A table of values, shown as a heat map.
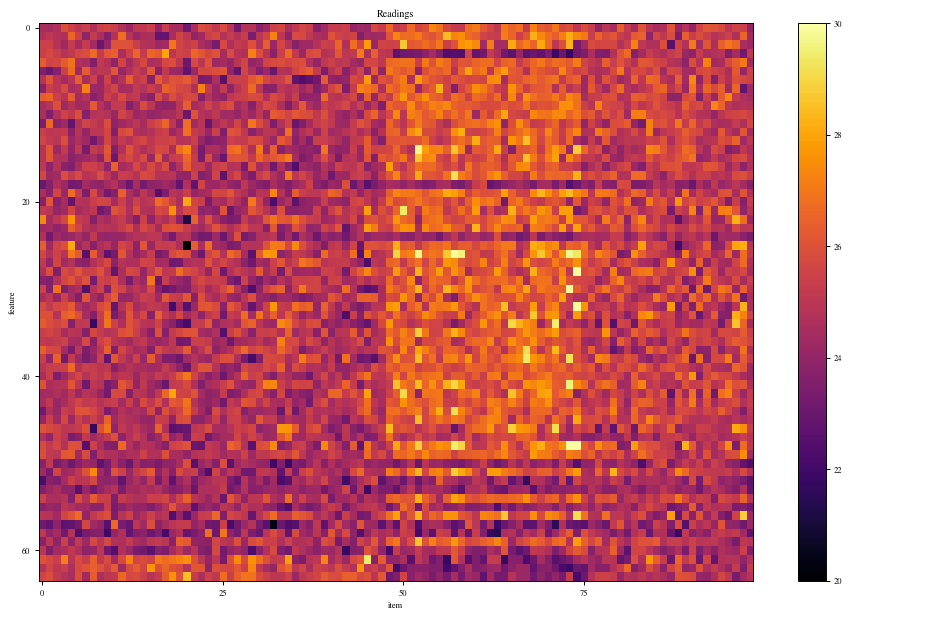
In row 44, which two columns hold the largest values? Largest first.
57, 55
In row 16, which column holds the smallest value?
35
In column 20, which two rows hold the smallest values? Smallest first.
25, 22
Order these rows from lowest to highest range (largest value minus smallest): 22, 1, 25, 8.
8, 1, 22, 25
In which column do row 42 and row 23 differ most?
74
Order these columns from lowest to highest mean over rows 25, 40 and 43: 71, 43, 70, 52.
43, 52, 71, 70
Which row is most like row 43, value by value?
40
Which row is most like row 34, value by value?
46
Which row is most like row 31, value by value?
7
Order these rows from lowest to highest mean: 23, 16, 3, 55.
55, 3, 16, 23
